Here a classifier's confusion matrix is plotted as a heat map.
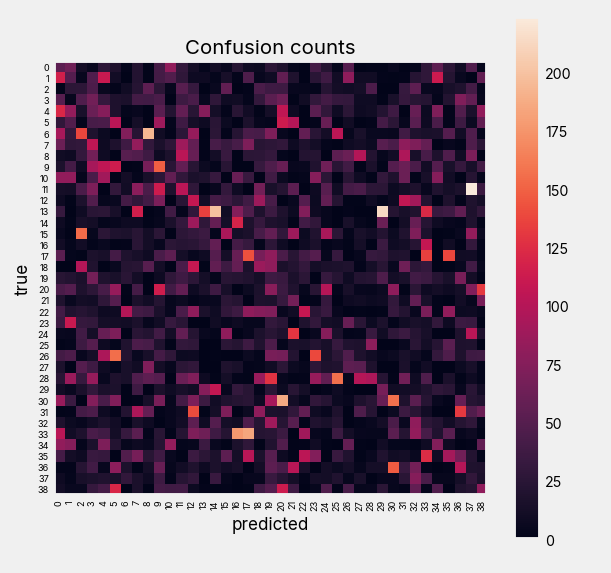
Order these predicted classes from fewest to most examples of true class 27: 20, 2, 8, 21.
21, 20, 2, 8
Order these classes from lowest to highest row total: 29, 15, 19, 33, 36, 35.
29, 19, 36, 15, 35, 33
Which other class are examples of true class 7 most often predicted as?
3
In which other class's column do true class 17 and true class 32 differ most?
35
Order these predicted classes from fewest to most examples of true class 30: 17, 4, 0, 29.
17, 4, 29, 0
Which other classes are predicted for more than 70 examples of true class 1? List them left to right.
0, 4, 26, 34
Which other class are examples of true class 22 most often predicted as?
6
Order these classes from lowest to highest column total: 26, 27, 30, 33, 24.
27, 26, 30, 24, 33
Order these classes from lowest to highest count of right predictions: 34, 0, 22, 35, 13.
0, 34, 35, 22, 13
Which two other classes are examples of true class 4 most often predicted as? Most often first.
0, 20
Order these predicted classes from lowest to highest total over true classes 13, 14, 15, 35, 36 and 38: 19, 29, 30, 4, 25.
25, 4, 30, 19, 29
